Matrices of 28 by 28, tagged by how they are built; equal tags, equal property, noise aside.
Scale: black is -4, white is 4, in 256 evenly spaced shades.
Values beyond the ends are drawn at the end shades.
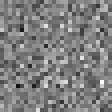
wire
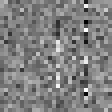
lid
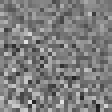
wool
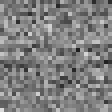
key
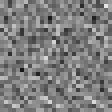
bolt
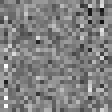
lid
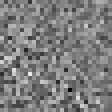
wool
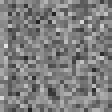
key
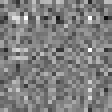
wire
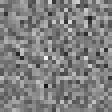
wire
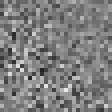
wool
